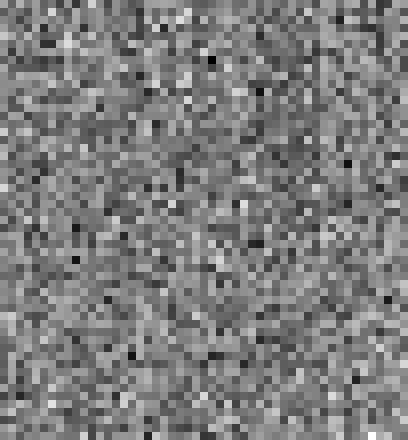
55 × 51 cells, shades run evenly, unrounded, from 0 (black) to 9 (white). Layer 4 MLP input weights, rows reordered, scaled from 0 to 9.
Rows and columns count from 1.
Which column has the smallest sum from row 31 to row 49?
17
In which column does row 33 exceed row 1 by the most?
48
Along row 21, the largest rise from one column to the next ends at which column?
45
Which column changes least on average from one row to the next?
12
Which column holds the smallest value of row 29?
10
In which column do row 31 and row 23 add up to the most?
49
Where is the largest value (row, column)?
55, 47
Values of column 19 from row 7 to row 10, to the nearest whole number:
7 6 5 4
